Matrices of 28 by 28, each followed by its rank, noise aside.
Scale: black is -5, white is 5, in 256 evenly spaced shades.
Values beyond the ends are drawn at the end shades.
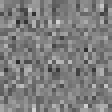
five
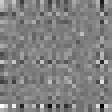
one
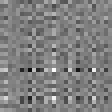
one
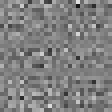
four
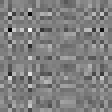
two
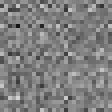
three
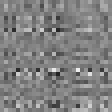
three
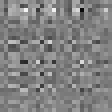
two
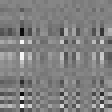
one
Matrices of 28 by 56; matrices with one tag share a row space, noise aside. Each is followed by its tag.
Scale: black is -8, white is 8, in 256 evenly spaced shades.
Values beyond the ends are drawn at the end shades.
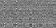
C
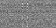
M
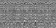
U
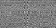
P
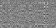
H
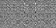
U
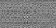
P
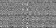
M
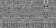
H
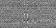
P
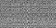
P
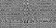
P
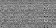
H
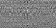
P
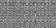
U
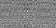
P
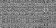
H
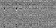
C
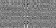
P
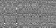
C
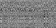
H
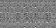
U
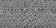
U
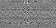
P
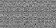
U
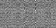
U
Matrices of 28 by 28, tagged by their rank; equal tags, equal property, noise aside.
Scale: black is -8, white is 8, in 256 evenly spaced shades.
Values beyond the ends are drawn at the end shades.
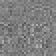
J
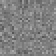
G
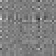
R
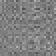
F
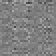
F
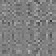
F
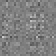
F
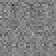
G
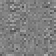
J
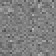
G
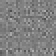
J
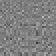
F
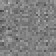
J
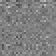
J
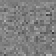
G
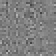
G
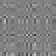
R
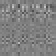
R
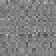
J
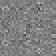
G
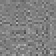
J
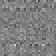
J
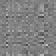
R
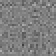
J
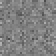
G
